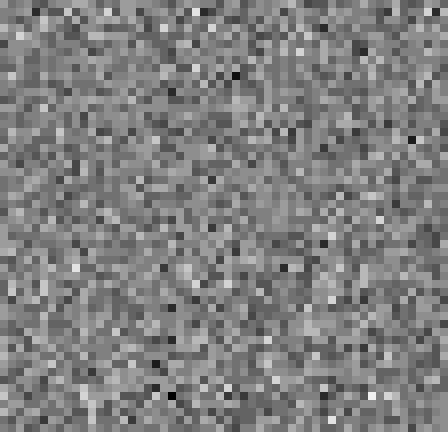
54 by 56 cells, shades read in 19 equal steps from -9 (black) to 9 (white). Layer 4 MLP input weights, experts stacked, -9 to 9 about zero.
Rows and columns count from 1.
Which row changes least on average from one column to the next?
24
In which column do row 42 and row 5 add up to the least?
33
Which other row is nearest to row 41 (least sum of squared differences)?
8
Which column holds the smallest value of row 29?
27
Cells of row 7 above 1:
12
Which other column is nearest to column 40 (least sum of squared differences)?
51
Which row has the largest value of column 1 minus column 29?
50
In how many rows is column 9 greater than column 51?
23
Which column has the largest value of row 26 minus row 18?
52
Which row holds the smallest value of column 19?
4
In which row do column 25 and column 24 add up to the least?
38
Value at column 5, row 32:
2
